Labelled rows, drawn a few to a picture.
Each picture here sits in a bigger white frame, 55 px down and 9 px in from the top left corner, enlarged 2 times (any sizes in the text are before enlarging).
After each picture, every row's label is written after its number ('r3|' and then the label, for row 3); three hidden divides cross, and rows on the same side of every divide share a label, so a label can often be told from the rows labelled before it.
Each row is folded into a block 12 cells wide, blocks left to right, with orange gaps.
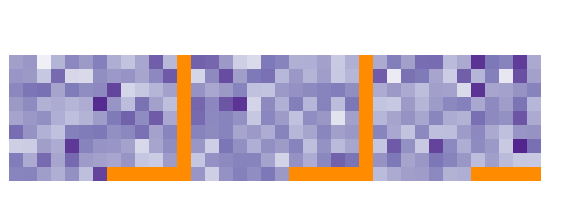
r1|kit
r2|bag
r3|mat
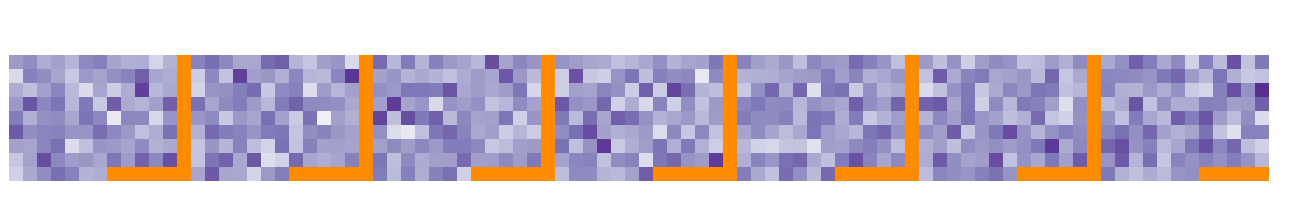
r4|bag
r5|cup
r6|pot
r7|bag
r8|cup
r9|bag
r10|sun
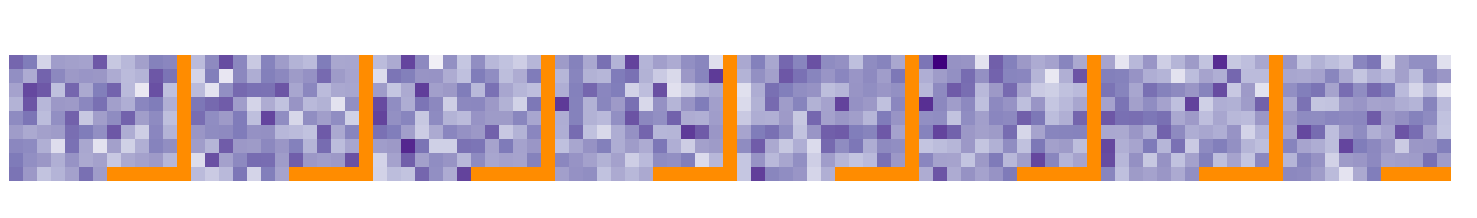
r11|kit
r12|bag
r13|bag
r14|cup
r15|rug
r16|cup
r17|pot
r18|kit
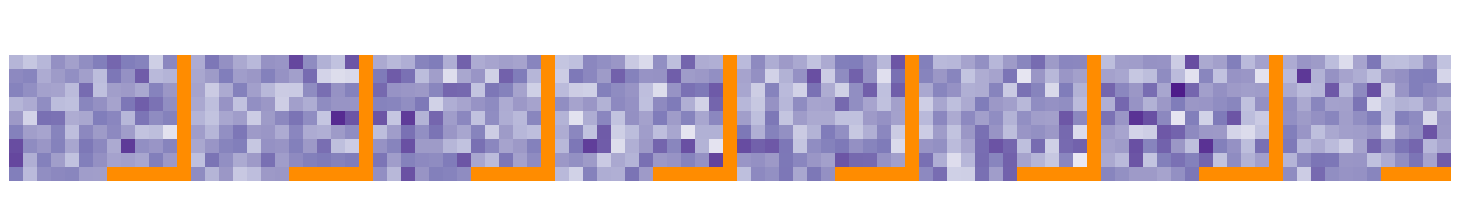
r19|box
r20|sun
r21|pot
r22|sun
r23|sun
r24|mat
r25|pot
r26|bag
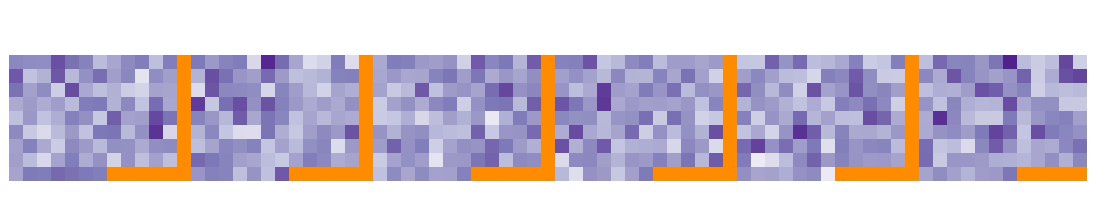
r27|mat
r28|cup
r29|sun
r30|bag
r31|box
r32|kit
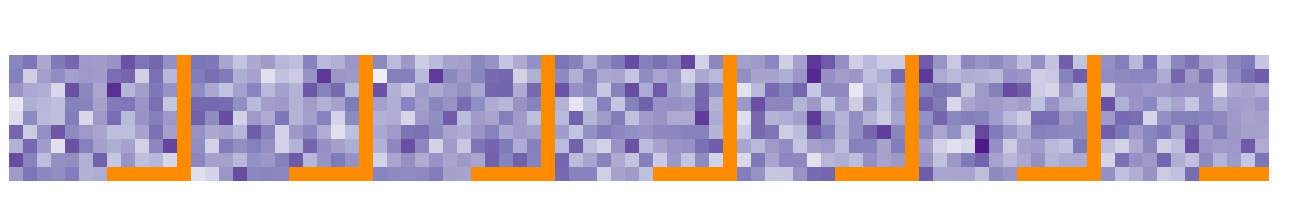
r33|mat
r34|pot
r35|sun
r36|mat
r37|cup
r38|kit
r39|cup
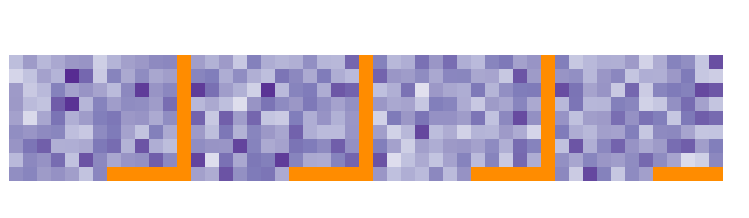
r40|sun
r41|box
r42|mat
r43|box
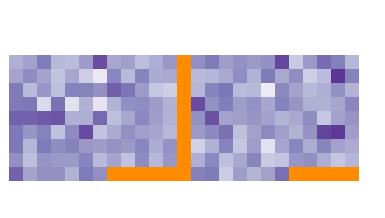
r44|pot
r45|cup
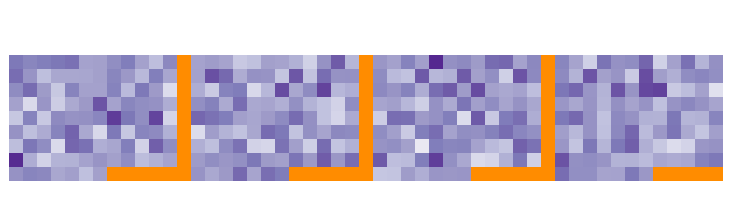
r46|mat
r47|bag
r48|mat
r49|kit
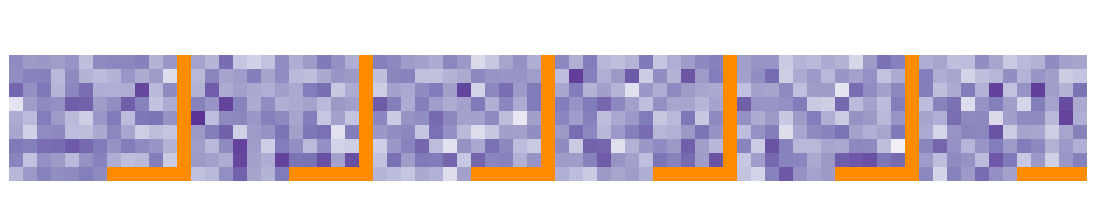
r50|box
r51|bag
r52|bag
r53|bag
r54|bag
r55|box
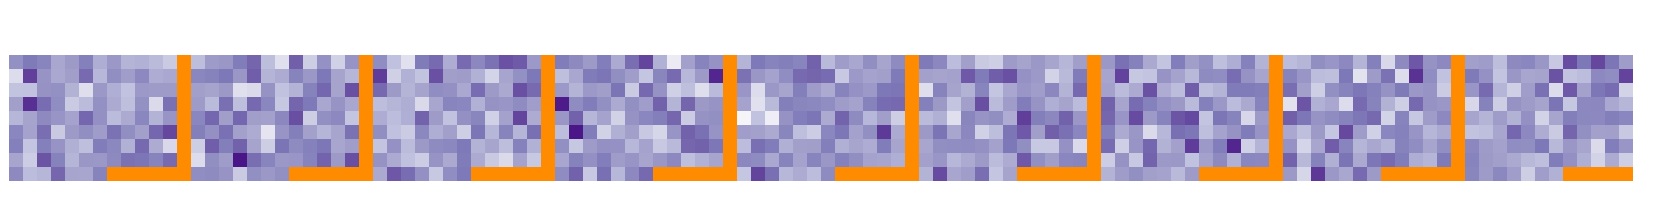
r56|bag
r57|sun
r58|mat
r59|cup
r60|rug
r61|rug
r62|bag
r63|pot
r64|mat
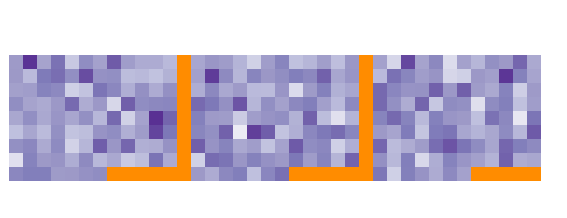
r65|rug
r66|bag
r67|pot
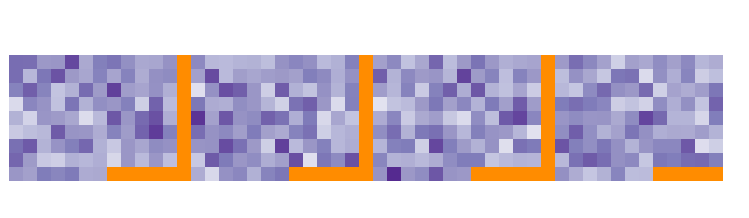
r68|mat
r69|bag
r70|mat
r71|bag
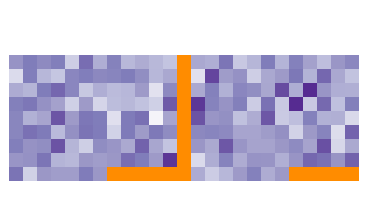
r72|bag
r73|bag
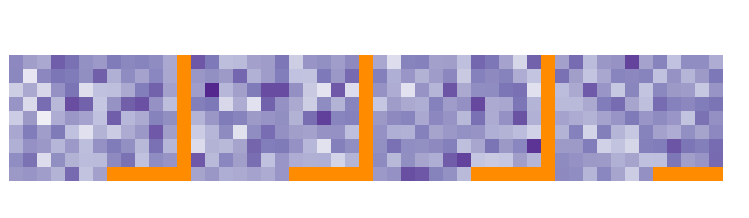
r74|rug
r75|kit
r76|box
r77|rug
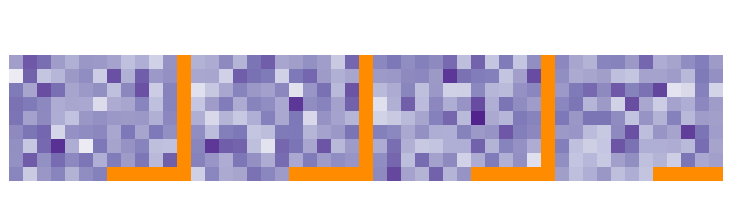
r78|bag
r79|sun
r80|rug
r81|kit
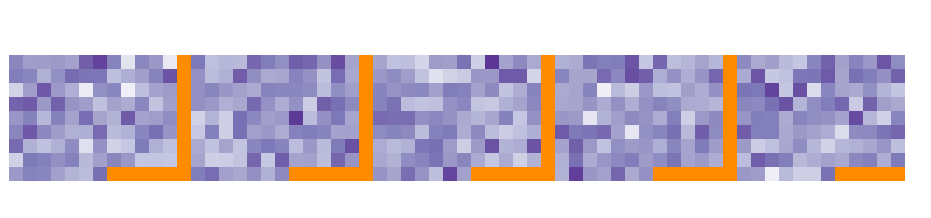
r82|cup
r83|mat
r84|pot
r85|rug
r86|cup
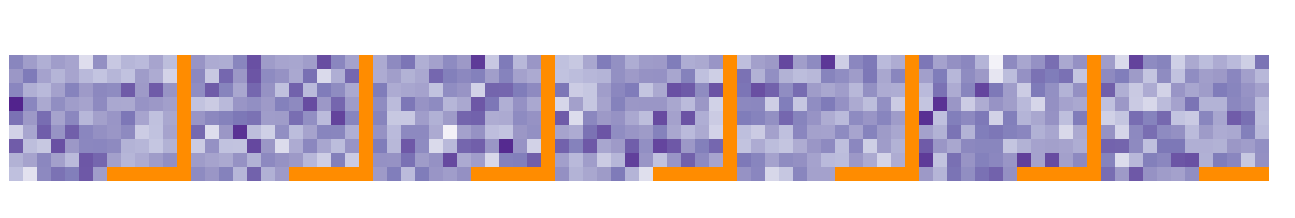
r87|pot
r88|mat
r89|sun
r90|box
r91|kit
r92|pot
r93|box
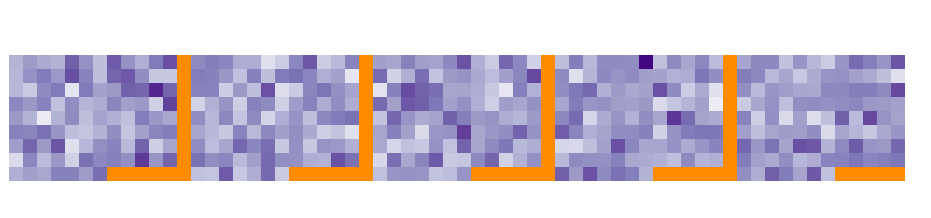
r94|sun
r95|box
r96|cup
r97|kit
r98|box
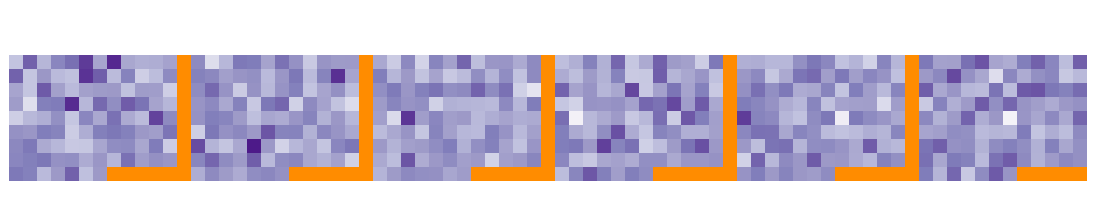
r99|rug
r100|kit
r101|pot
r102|box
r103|bag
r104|box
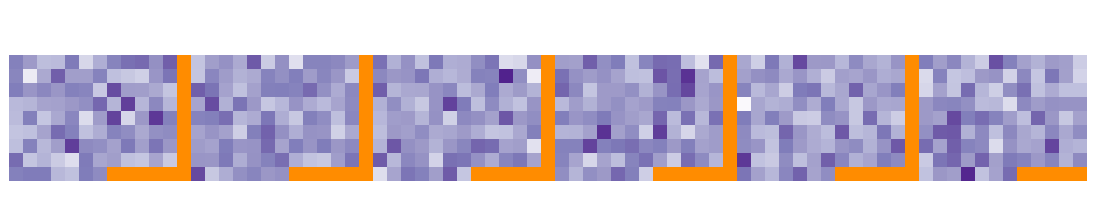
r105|mat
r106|pot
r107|box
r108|box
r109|box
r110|bag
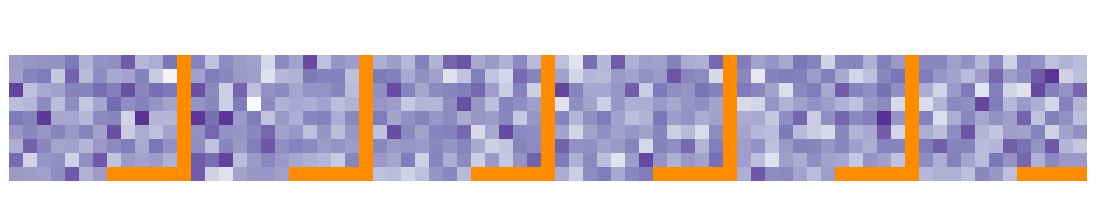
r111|box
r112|pot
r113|kit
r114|box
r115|mat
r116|sun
